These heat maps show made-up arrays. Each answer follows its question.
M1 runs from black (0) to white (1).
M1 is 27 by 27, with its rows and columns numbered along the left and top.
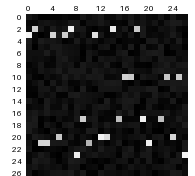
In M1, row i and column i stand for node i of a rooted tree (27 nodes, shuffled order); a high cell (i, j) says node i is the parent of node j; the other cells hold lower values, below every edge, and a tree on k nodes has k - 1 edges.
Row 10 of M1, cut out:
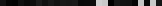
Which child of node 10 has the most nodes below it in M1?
17
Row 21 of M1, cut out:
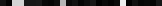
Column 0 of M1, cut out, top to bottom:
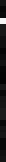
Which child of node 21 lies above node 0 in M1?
3
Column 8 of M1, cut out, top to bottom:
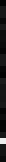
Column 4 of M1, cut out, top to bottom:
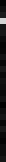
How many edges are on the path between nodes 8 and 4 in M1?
5
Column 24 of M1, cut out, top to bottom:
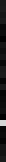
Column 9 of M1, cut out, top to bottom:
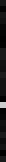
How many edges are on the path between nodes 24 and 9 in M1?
5
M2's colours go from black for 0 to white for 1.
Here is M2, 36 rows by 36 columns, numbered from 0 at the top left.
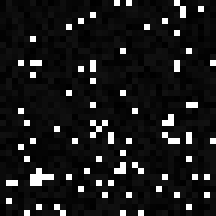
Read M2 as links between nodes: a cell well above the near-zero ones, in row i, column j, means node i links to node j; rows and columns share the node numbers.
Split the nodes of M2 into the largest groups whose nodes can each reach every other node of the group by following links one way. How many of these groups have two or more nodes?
2
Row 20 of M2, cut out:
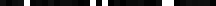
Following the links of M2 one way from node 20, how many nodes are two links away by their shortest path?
9
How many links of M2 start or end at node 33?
2
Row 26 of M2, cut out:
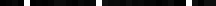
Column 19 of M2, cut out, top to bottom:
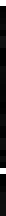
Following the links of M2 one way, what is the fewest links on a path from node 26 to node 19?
6
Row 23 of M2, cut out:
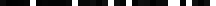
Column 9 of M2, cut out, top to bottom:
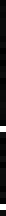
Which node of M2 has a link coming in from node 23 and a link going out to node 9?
node 21
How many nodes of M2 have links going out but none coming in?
2
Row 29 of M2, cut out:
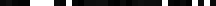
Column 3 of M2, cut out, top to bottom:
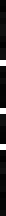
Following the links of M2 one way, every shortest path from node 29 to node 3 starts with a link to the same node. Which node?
node 27
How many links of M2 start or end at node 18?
5
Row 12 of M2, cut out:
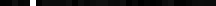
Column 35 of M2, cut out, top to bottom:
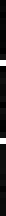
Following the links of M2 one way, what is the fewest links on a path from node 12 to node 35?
7
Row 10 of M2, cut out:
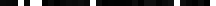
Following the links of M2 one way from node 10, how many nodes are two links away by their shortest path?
10
